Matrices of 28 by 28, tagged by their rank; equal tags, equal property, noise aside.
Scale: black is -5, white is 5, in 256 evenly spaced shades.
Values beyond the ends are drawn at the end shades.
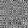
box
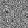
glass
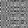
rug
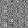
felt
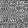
glass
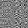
box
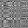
rug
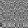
felt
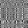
rug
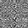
felt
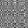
rug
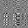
rug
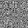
glass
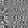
rug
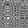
rug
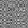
felt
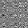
box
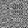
felt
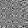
glass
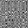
felt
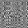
felt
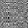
rug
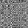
glass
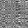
rug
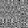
box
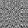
felt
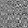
felt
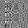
rug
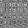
felt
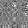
box
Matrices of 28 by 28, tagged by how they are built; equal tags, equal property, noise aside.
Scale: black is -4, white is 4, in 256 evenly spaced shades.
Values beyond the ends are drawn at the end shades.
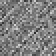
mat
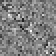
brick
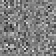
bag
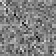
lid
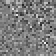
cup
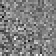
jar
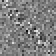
brick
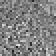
jar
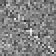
brick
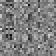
bag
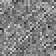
mat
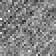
mat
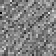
mat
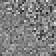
cup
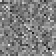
lid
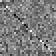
lid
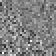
jar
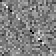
lid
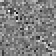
brick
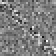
brick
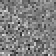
jar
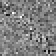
brick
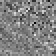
cup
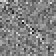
brick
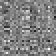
bag
